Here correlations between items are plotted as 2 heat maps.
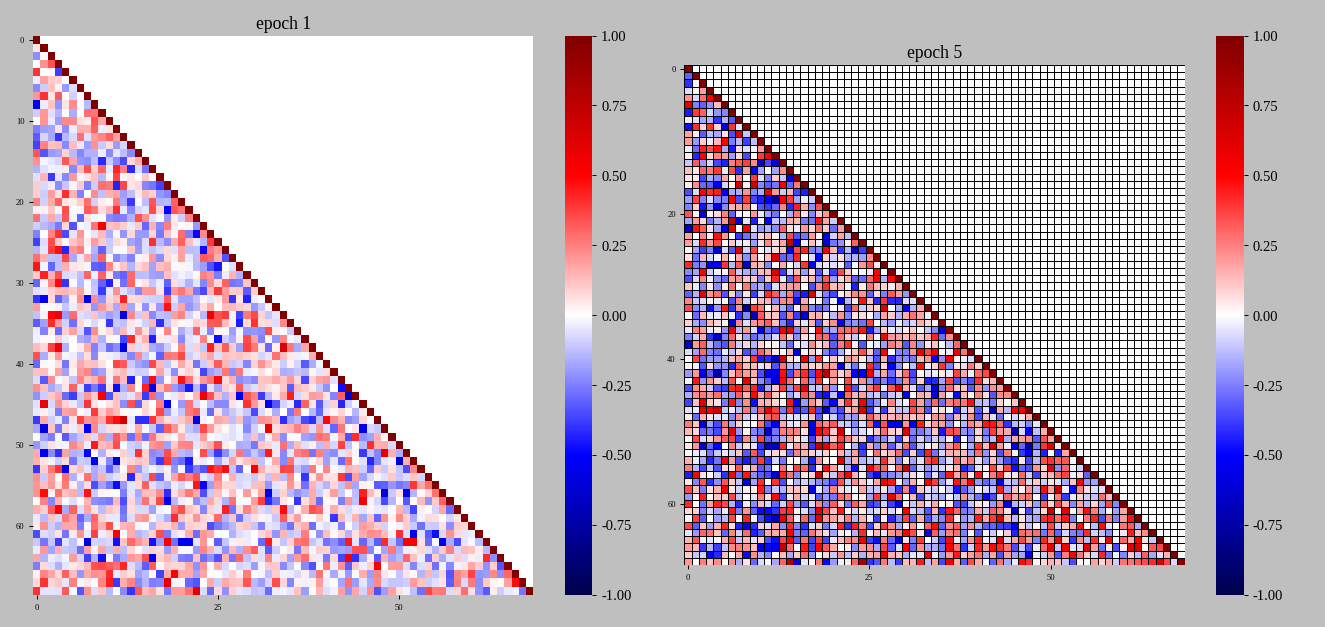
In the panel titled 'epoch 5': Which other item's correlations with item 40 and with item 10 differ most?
13
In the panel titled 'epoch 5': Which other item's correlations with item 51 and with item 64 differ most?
58
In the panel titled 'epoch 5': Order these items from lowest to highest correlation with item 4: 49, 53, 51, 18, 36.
49, 18, 53, 36, 51
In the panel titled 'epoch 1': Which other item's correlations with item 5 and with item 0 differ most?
8
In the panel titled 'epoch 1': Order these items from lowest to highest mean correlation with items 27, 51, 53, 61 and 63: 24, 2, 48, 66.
2, 66, 48, 24
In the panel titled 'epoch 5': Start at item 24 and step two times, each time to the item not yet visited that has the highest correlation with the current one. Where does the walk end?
14
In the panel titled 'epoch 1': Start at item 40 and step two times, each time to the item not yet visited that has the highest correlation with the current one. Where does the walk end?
12
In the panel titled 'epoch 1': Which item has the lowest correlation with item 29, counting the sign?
32
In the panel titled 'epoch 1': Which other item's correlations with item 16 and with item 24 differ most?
34
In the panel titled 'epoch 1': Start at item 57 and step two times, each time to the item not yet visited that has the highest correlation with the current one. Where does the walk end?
1
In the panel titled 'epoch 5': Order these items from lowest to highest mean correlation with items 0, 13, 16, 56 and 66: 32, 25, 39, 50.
39, 25, 32, 50
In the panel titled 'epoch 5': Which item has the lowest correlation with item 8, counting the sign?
33
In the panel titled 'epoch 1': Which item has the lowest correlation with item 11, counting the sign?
52
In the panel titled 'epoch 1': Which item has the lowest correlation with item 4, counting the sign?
53
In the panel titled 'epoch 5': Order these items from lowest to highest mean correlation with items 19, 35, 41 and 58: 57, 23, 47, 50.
23, 57, 47, 50
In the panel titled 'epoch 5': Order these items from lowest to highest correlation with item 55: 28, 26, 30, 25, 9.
28, 9, 26, 25, 30
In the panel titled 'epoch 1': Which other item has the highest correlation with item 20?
42
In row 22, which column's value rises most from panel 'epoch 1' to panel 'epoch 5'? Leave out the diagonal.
6
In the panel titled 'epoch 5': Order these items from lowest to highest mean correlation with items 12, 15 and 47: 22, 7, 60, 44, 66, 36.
66, 36, 60, 22, 7, 44
